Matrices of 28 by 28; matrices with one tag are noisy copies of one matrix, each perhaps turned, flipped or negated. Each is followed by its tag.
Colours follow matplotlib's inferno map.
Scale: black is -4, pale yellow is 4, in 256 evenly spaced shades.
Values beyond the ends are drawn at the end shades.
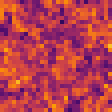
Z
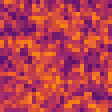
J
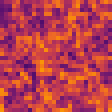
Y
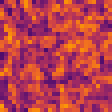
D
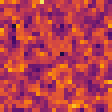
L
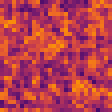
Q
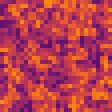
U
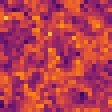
Z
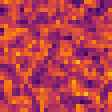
L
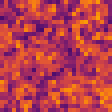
Y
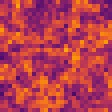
Z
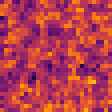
U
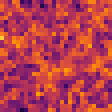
Y
